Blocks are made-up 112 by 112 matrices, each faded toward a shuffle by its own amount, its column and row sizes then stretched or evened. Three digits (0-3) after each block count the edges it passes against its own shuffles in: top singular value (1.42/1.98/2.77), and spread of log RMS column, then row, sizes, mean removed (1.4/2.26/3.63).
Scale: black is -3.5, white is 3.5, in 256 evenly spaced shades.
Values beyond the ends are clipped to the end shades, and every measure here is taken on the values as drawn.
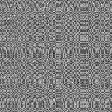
3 2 0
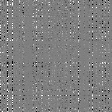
2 3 2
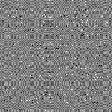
3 0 0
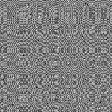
3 0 1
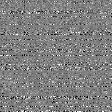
0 1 3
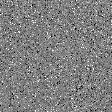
0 1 0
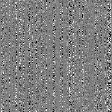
0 3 0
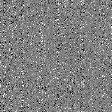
1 2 0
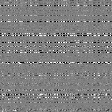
3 1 3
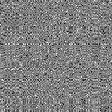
3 0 1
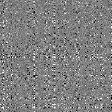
2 2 2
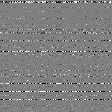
3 0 3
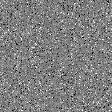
1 1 0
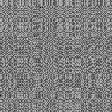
3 1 1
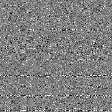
2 0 2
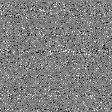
0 0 2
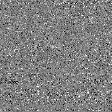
0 1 2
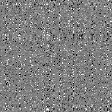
2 2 1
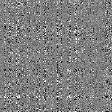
1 3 2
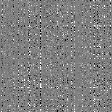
1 3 2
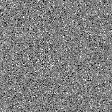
1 1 0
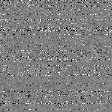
0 1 3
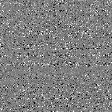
1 1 2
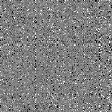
2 2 1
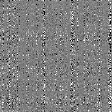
1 3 2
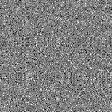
2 0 1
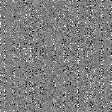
1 3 1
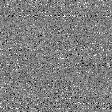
1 0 2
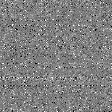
1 1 2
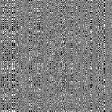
3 3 1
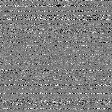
1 0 3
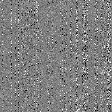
0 3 0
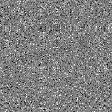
2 1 0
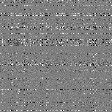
1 2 3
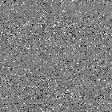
0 0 2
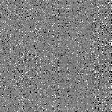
2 2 0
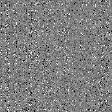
0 2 1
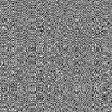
3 2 0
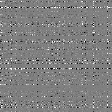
2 2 3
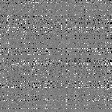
2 2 3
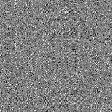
2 1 0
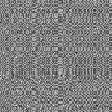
3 1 0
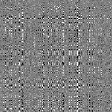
3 3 2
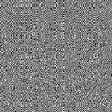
3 2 0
